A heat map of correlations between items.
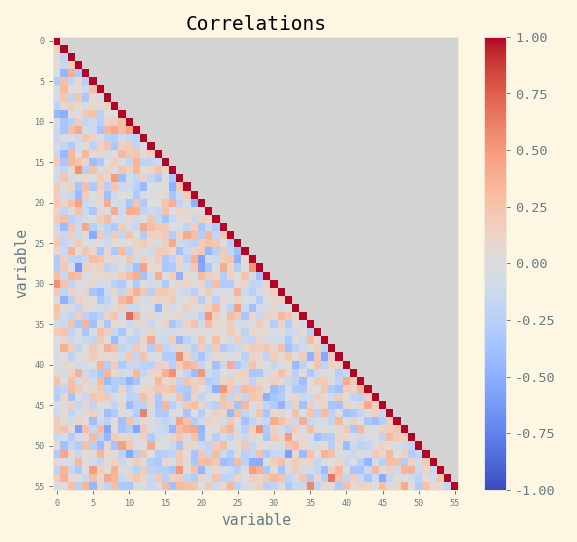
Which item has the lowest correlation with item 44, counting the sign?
29
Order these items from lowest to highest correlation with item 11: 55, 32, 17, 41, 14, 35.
17, 55, 35, 32, 14, 41
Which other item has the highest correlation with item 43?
23
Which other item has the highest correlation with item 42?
40
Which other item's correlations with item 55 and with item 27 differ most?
5
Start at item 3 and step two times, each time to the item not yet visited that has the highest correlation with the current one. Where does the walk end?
41
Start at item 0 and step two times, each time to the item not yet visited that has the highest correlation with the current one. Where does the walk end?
47
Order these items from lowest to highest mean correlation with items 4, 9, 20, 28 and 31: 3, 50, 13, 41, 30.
3, 30, 13, 41, 50
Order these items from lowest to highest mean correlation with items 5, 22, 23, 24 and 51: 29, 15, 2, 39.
15, 29, 2, 39
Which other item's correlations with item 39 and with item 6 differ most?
37
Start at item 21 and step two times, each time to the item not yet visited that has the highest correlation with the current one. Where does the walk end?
10
